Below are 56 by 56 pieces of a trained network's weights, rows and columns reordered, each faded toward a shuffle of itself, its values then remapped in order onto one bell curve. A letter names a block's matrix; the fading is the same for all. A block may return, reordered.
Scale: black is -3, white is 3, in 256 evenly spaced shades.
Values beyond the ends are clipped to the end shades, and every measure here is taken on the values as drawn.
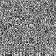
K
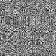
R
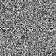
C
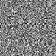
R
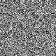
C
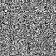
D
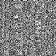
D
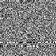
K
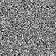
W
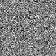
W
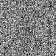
D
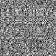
K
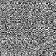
K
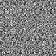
R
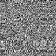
K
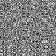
R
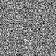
R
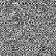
K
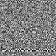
K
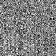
D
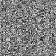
D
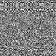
K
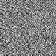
R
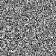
C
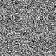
W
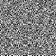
K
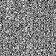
D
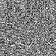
W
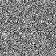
C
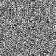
W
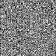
D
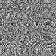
K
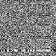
K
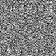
R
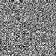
W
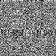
K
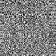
R
